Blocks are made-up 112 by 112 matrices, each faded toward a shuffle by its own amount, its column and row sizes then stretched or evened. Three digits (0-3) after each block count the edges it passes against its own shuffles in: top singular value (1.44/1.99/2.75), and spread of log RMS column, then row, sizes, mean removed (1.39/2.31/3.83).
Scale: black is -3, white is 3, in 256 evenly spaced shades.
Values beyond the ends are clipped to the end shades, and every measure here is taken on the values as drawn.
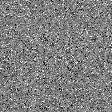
0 0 1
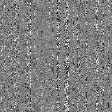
0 3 0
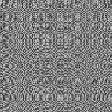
3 2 0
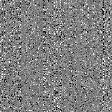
2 2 0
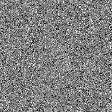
0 2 0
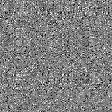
2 0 1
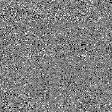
1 1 2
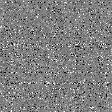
0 1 2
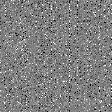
1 2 0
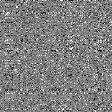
2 1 2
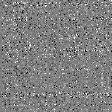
0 2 2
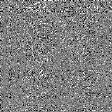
0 2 2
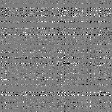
1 2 3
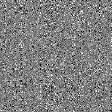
1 2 1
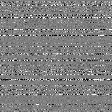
2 0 3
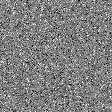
0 0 0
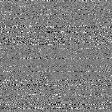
0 0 3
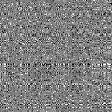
3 1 2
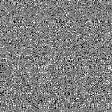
2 0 2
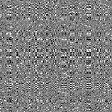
3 2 2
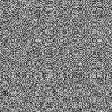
3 0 1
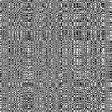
3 3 1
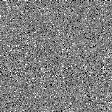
1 1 1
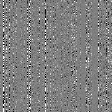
2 3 0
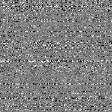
2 0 3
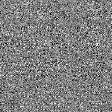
1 1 2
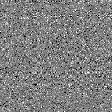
2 0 1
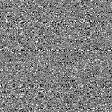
2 0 2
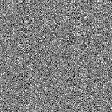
2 1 0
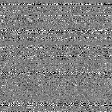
2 1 3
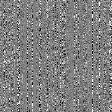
1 3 0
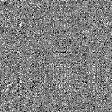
2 1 1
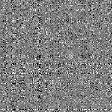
2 2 2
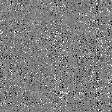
1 2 1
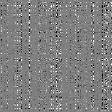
2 3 2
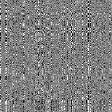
3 3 1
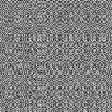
3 0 2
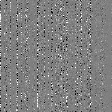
1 3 0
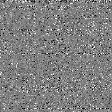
1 1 2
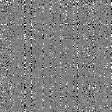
2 3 2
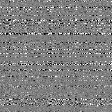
2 1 3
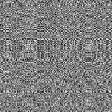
3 0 2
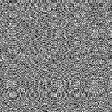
3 0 0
